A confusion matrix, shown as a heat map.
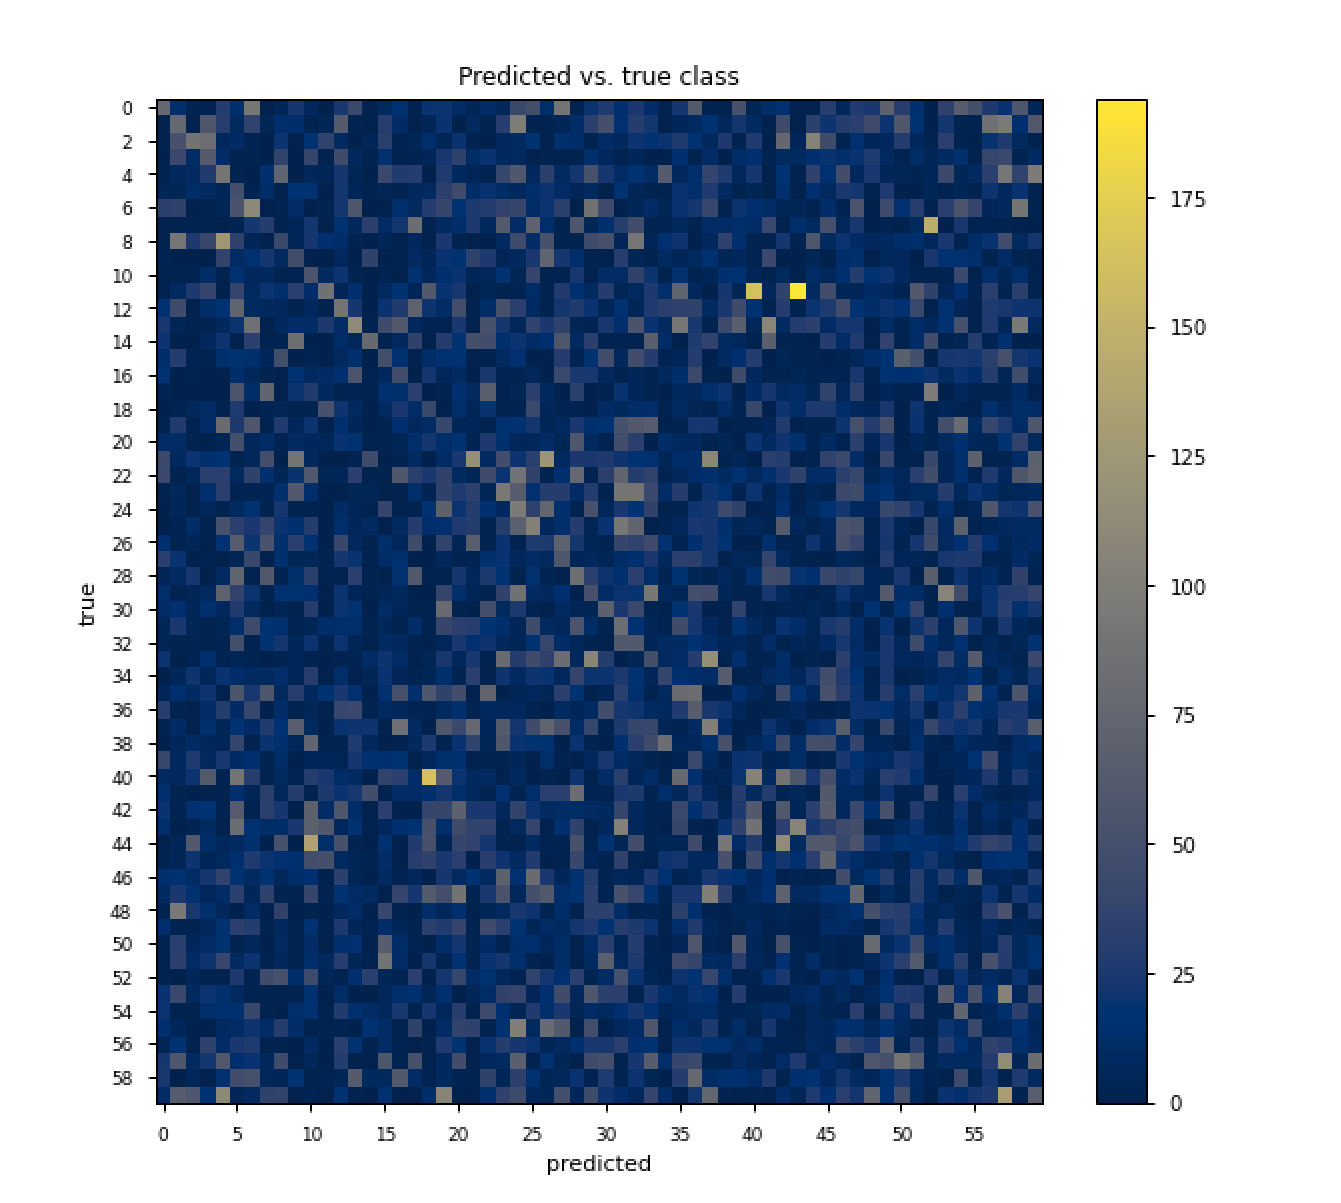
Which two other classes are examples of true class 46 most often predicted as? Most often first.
25, 23
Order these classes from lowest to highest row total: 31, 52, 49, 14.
49, 52, 31, 14
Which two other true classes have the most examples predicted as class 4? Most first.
8, 59
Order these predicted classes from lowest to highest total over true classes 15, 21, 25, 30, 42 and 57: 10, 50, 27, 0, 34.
34, 27, 0, 10, 50
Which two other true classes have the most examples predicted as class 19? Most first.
59, 30
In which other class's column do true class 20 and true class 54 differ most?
28
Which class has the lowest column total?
14
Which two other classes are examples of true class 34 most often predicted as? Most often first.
38, 45
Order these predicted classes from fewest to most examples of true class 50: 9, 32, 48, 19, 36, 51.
9, 19, 32, 51, 36, 48
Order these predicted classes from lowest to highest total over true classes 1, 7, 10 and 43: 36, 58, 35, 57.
36, 58, 35, 57
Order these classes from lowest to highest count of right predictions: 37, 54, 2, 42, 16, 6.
16, 42, 54, 2, 37, 6
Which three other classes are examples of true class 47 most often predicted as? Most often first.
37, 20, 42
